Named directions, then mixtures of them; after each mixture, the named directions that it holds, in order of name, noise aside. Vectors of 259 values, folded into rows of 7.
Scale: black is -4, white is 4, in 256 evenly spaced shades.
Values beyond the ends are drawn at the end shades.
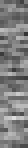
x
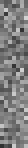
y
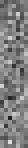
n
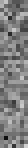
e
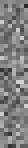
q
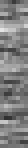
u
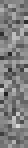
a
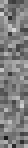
e, u.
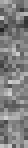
e, u, y.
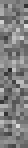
a, q, u.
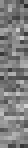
q, x.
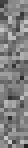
e, n.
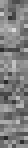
e, u.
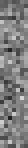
n, q, u.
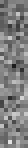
n, u.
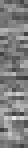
x.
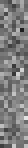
y.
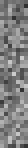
n, q, x.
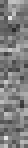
e, u.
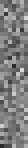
y.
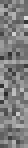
a, y.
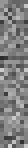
a, e, q.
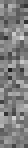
a, q, x.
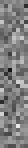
a, q.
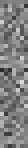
q.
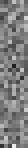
e, y.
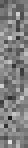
n.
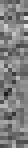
a, u, y.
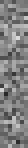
a, u.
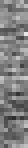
x.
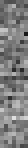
n, x.
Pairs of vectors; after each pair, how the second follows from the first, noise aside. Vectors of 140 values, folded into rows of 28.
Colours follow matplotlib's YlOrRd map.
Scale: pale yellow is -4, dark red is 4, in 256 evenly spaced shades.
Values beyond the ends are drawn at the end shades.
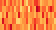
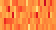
reversed, partly zeroed.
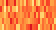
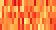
wrapped around.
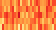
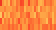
wrapped around, shrunk.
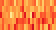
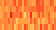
negated, shrunk.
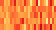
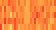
wrapped around, shrunk.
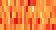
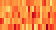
wrapped around.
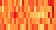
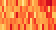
wrapped around, negated.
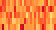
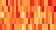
wrapped around, negated.
